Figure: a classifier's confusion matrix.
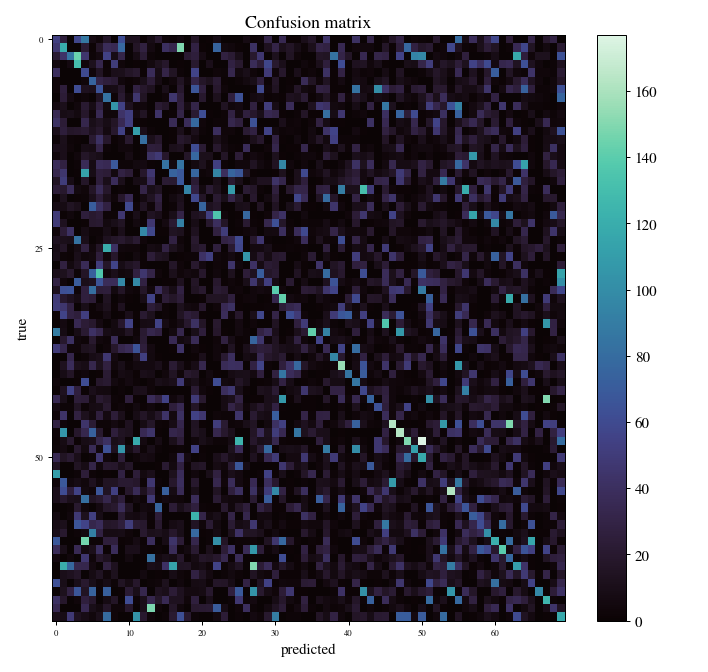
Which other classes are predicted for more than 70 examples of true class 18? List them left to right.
24, 39, 42, 56
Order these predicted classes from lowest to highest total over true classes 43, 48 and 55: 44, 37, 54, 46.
54, 46, 37, 44
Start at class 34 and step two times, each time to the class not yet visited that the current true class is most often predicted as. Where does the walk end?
30
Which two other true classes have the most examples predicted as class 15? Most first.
54, 43
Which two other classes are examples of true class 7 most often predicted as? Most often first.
69, 25
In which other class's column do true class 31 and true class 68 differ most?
13
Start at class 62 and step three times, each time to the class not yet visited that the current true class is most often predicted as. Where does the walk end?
37
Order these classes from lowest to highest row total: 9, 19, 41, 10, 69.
41, 10, 19, 9, 69
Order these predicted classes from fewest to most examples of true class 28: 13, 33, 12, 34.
34, 33, 13, 12
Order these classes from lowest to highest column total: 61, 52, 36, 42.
36, 61, 52, 42
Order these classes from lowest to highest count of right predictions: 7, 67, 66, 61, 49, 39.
7, 66, 49, 67, 61, 39
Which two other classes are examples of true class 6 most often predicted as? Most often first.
44, 41
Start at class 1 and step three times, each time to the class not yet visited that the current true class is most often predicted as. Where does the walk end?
46
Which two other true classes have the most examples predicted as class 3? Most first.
2, 24
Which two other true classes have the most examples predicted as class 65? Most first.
60, 58
